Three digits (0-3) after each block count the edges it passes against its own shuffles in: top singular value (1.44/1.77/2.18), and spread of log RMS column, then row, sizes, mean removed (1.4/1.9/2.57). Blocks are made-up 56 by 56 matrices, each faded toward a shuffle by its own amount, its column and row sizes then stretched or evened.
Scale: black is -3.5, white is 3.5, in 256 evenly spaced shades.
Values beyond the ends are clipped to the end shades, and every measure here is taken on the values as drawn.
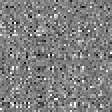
2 1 2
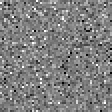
0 0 1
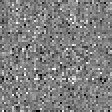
1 1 2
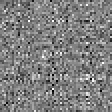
2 2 1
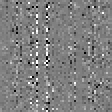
2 3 1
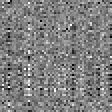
3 2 2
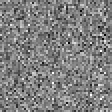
1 1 0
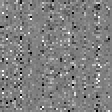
1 3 0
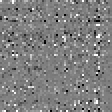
1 2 2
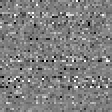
0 0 3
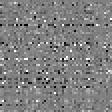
2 1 3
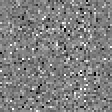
1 1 1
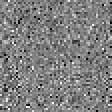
2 1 0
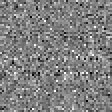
2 0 1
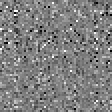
1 2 1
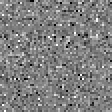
0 0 2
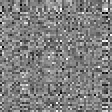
3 2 2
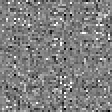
0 2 1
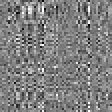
3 3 1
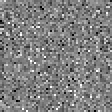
1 0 0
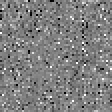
0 1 0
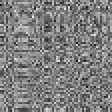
3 0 1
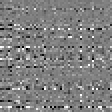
3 2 3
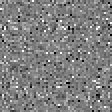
2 0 1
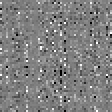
1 3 1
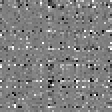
2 2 3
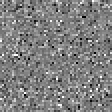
1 0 2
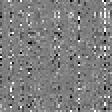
2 3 1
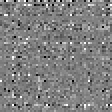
0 2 3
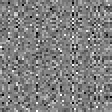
3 2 0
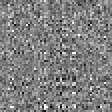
2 2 2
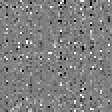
0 3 1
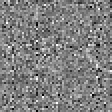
0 2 1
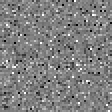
0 0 1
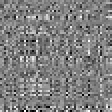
3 2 3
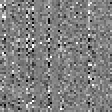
2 3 0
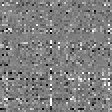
2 2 3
